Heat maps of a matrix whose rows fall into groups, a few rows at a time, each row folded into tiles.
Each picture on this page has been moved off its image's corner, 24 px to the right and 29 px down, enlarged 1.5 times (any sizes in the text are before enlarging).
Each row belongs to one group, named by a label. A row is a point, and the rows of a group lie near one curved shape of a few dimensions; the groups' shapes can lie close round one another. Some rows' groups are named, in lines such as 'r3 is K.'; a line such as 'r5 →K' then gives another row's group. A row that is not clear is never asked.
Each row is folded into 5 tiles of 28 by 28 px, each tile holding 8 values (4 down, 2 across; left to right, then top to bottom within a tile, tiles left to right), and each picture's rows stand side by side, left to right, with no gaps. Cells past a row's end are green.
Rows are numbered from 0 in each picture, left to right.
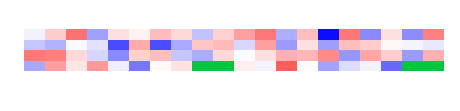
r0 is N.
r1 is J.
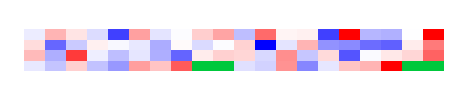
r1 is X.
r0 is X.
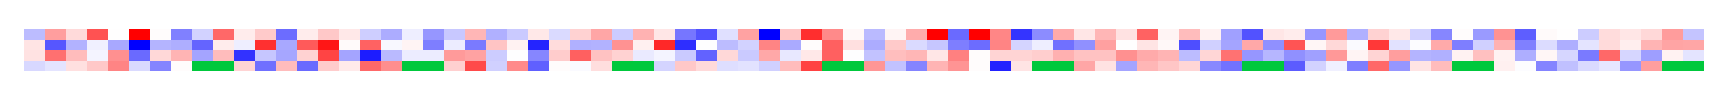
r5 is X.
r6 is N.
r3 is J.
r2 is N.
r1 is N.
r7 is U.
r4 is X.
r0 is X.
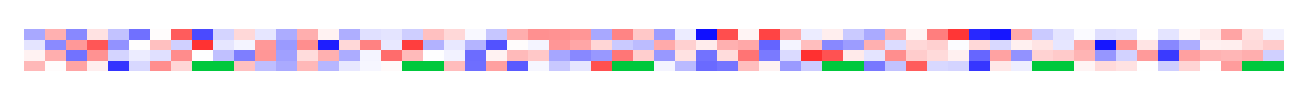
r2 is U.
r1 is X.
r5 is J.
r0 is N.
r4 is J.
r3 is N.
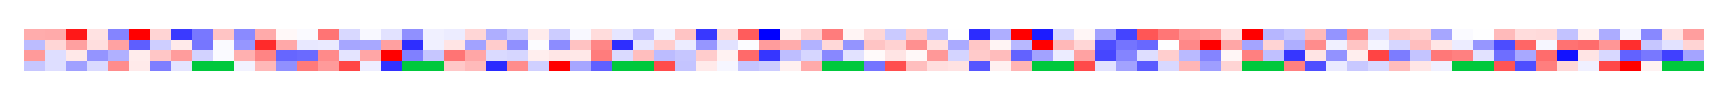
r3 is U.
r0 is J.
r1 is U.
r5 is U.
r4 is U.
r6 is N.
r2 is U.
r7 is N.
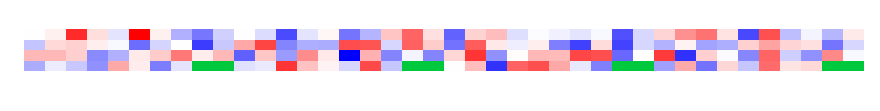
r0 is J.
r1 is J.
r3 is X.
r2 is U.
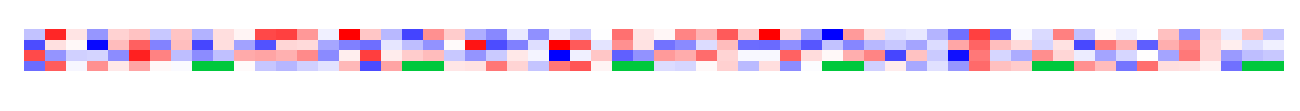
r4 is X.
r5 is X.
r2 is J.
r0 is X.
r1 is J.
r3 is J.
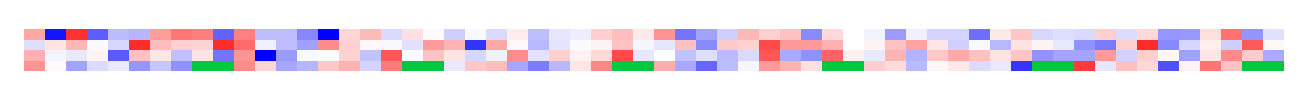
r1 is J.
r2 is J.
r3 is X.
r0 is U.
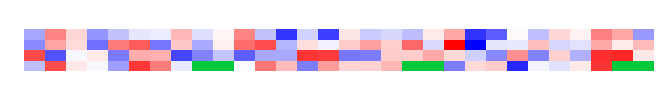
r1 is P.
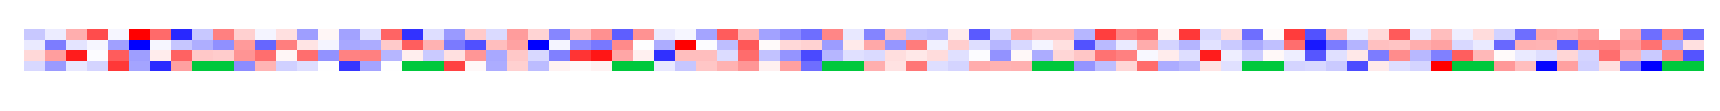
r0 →X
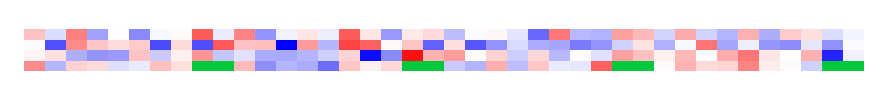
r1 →X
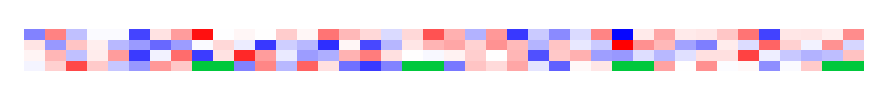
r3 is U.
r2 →U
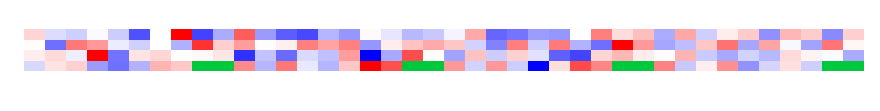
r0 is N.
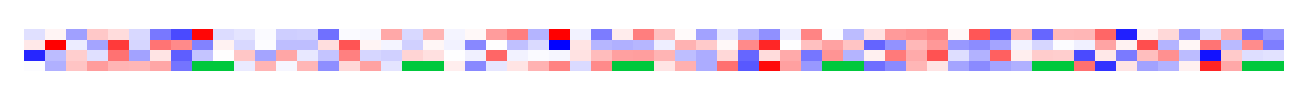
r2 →X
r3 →X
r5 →N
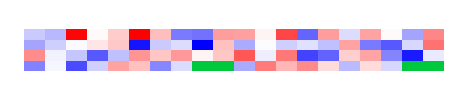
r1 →N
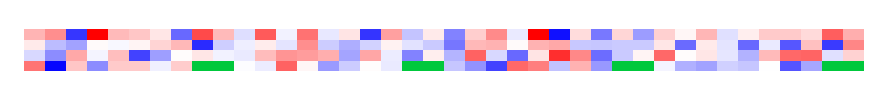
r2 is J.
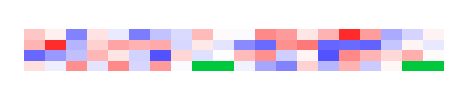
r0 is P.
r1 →J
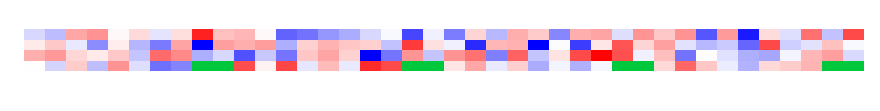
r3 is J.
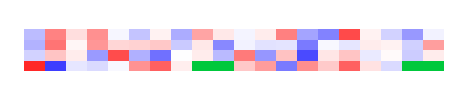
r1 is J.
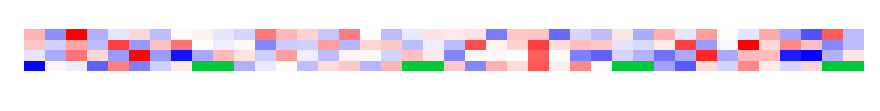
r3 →N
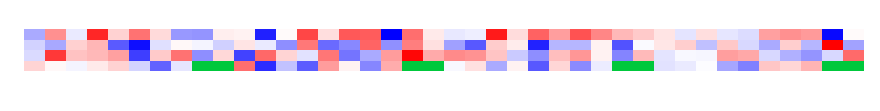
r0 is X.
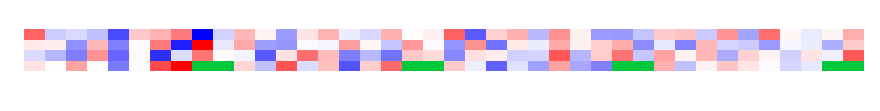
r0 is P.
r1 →U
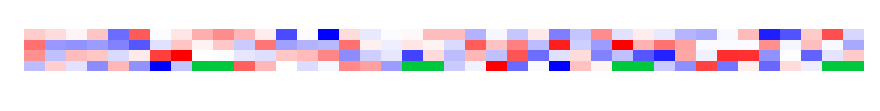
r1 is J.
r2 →U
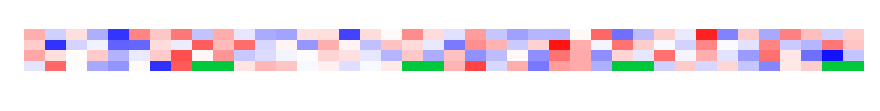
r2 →X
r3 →N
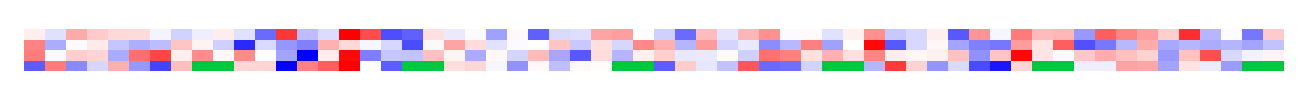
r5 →J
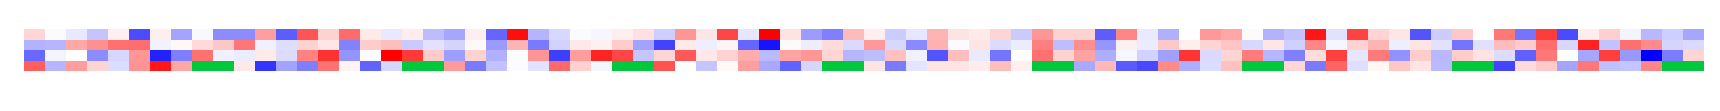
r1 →N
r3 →X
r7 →N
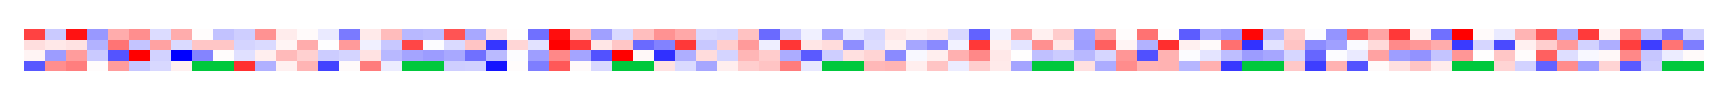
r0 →N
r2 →X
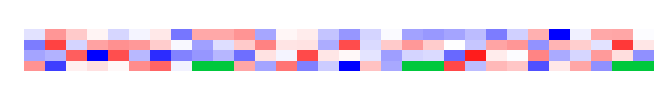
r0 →N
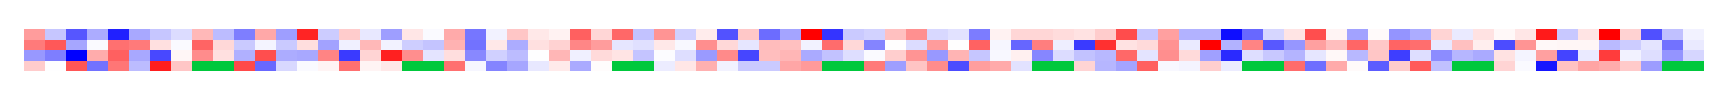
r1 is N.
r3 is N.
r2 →U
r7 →J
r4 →N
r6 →N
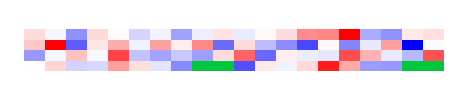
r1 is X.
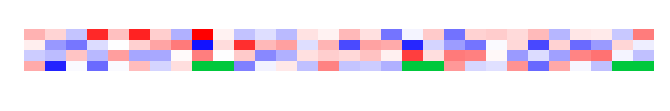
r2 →N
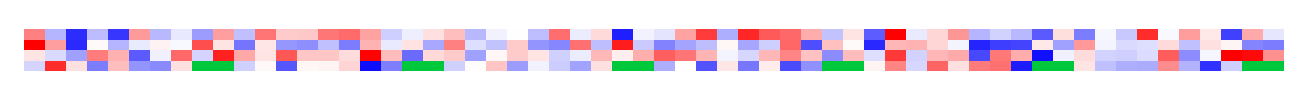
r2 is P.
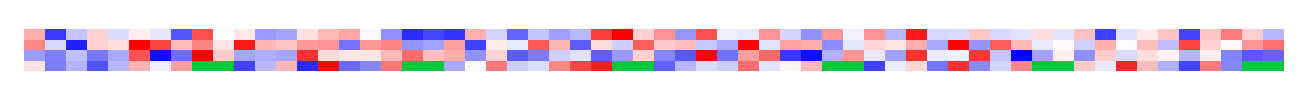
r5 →U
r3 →N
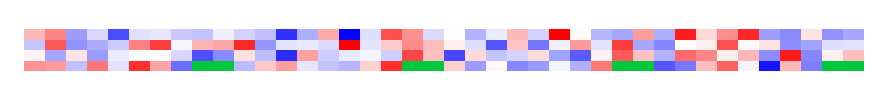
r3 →J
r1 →J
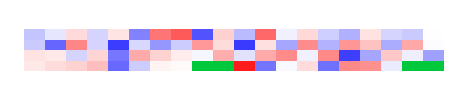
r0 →N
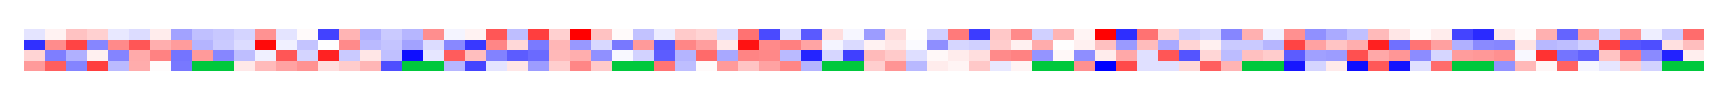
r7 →N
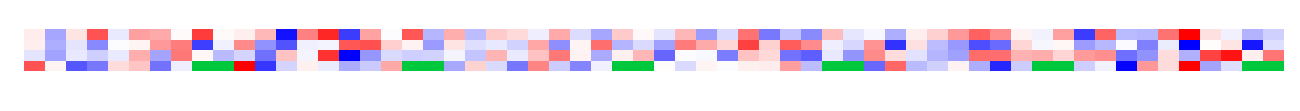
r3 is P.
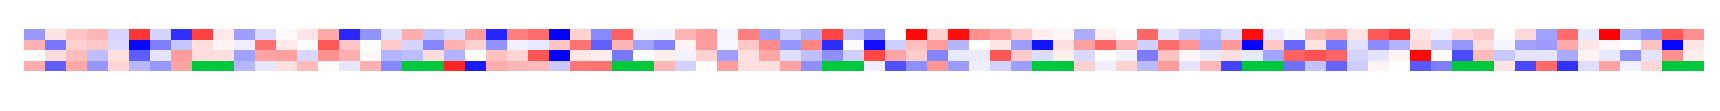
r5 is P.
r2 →U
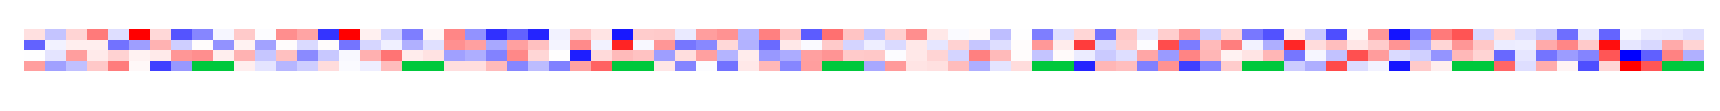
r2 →P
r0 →X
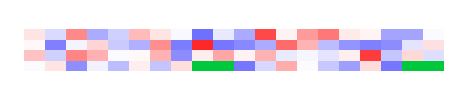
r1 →J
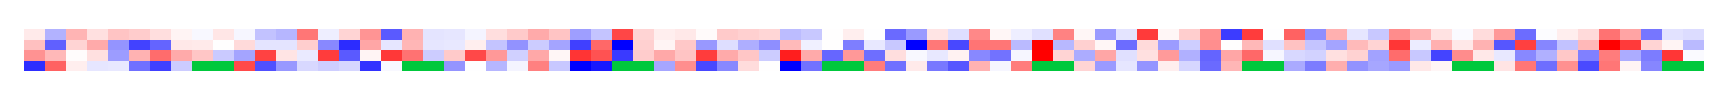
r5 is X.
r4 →X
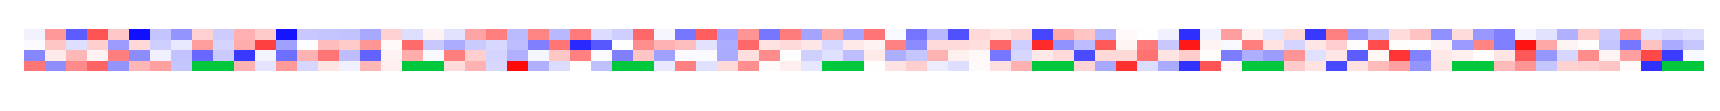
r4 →P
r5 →U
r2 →N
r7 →U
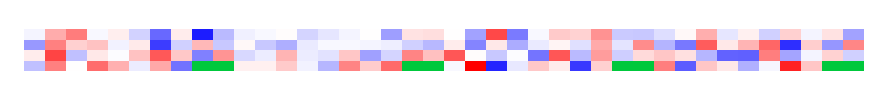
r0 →U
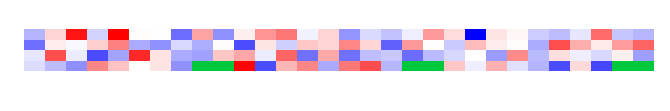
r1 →N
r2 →U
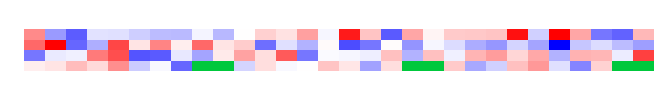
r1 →X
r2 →X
